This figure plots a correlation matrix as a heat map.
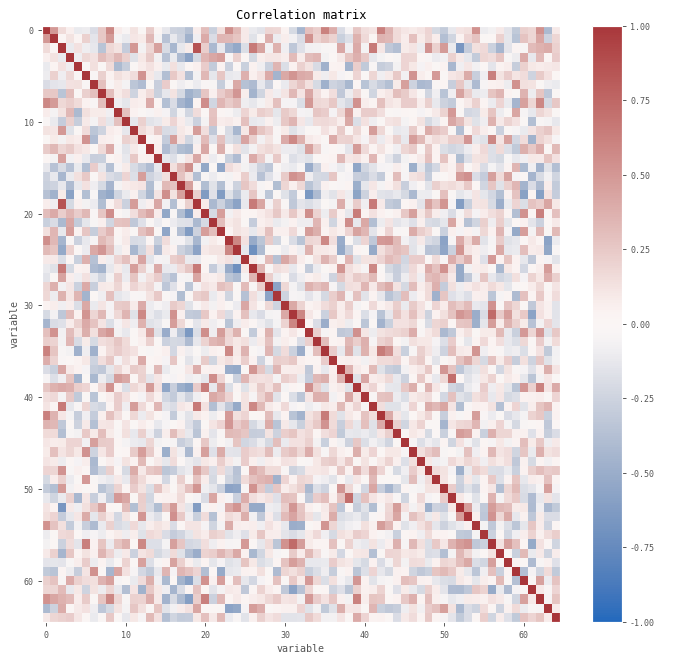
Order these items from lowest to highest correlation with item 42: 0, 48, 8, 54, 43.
48, 8, 43, 54, 0
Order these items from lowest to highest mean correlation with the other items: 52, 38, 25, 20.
52, 38, 25, 20
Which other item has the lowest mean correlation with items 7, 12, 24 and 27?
18
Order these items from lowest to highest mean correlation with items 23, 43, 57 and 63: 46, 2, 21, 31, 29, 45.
2, 29, 45, 31, 46, 21
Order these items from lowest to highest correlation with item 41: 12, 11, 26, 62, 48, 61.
61, 12, 62, 48, 11, 26
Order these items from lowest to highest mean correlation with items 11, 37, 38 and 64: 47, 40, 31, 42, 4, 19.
4, 31, 42, 47, 40, 19
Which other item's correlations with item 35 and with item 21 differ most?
0
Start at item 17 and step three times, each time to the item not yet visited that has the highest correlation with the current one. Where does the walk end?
59
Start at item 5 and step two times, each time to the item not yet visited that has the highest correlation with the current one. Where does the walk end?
31
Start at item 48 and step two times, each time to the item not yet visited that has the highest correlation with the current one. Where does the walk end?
19
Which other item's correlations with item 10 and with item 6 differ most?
38
